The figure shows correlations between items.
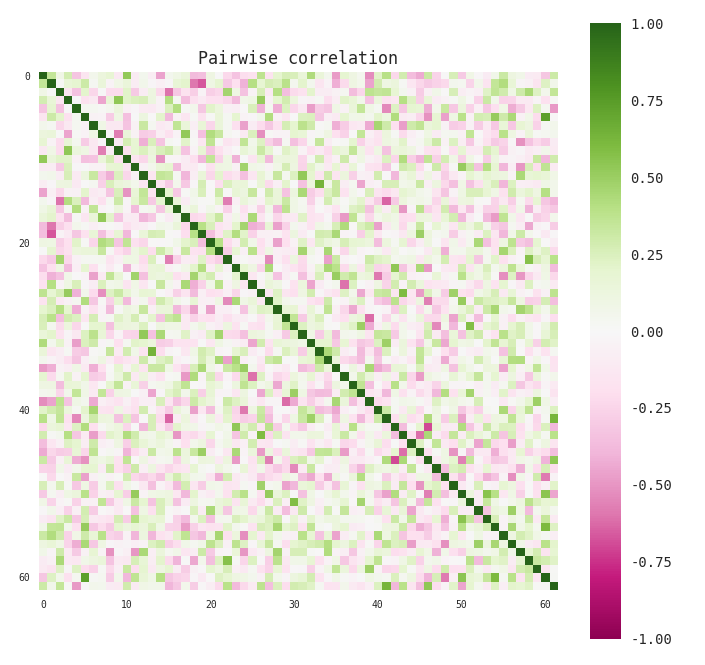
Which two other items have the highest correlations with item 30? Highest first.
51, 38
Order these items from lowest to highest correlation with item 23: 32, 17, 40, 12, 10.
10, 40, 12, 32, 17
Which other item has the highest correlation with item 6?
40
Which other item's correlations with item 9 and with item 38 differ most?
7
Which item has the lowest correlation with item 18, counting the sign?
1
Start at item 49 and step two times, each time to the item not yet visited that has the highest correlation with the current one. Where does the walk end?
43
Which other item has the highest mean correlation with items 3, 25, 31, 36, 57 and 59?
12
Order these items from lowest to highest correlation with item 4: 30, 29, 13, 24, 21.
30, 13, 24, 21, 29
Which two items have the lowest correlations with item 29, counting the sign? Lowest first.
39, 49
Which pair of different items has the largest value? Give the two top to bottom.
5, 60
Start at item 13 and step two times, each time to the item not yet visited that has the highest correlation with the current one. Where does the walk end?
34
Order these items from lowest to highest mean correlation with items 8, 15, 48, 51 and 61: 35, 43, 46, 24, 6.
6, 35, 24, 43, 46
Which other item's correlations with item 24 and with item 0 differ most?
35
